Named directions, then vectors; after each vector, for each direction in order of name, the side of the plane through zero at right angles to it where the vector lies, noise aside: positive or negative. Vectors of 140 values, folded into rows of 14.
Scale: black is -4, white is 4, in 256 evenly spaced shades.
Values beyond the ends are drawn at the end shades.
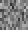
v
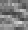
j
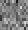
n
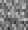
negative, negative, negative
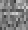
negative, negative, positive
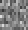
positive, negative, positive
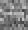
negative, negative, negative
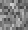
positive, negative, negative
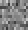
negative, positive, negative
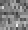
positive, positive, negative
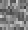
positive, negative, positive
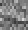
negative, negative, negative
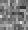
positive, negative, positive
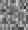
positive, negative, positive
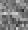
negative, negative, positive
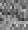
positive, positive, positive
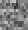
negative, positive, negative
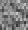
negative, negative, positive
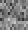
positive, positive, positive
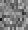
negative, positive, positive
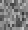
negative, positive, positive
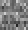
negative, negative, positive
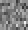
positive, positive, negative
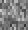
negative, negative, negative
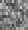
negative, positive, positive
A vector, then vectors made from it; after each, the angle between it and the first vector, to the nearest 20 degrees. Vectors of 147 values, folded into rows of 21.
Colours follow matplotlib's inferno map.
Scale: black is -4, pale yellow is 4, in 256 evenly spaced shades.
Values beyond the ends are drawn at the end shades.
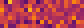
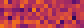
140 degrees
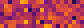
140 degrees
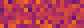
160 degrees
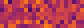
160 degrees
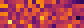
100 degrees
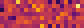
100 degrees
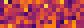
140 degrees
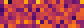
160 degrees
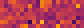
60 degrees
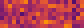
100 degrees
